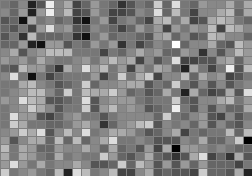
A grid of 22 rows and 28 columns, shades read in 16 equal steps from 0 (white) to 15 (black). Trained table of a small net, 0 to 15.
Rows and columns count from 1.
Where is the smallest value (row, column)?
6, 20
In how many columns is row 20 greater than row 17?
15
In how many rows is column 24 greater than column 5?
14
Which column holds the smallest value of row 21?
2
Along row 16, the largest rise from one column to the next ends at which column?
18
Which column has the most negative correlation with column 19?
27
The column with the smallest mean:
3
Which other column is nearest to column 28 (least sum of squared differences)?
8
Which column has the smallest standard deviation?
11
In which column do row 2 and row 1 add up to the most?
4
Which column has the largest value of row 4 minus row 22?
9
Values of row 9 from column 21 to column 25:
13 5 8 11 8
